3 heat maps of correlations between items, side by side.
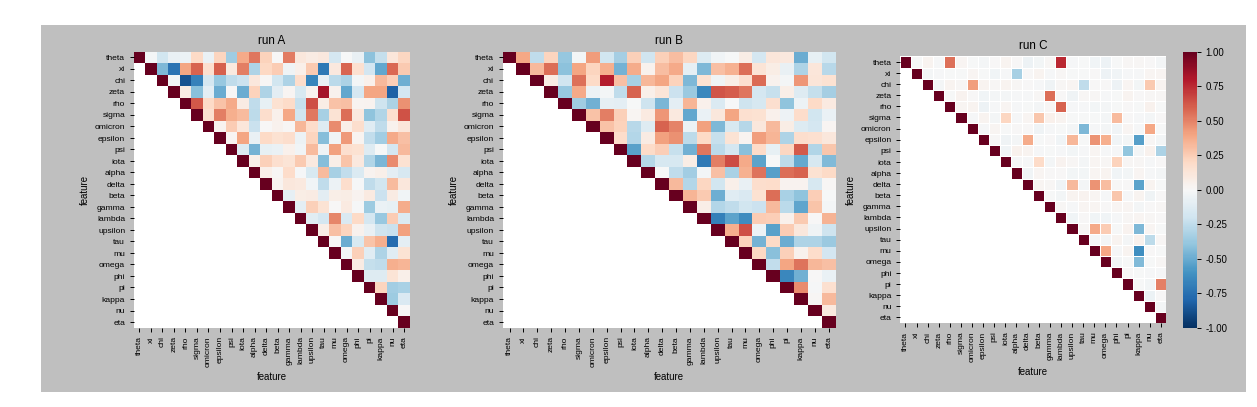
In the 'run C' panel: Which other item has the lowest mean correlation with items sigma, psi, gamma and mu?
kappa
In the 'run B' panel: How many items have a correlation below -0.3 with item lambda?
6
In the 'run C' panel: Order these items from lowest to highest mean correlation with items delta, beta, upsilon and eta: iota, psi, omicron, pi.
psi, omicron, iota, pi
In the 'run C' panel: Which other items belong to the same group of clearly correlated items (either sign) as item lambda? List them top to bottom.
theta, rho
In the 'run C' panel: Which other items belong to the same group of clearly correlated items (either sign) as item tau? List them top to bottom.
chi, omicron, nu
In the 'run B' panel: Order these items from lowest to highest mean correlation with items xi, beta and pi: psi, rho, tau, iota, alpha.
rho, psi, tau, iota, alpha
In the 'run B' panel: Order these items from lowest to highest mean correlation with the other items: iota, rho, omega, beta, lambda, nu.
rho, iota, lambda, nu, beta, omega
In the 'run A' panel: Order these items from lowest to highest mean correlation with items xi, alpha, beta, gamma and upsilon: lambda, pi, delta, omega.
pi, lambda, delta, omega
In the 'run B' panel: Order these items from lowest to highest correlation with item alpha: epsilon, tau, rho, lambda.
tau, rho, lambda, epsilon
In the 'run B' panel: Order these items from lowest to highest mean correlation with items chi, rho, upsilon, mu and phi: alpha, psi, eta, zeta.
psi, eta, alpha, zeta
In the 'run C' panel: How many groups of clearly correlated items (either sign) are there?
7
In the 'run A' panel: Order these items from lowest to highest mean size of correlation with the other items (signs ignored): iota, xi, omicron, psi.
omicron, psi, iota, xi
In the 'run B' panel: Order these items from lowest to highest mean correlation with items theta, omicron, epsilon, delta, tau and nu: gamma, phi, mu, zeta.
gamma, mu, zeta, phi
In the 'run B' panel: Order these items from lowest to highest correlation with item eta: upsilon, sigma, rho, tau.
tau, upsilon, sigma, rho
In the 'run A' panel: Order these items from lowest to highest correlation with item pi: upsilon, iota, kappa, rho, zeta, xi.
iota, xi, upsilon, rho, kappa, zeta
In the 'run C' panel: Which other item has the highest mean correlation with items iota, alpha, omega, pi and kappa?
eta
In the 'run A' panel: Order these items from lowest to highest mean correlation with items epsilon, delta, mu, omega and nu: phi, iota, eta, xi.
phi, eta, iota, xi
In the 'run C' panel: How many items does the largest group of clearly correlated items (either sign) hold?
6
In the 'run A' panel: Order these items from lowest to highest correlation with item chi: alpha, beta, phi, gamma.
gamma, beta, phi, alpha
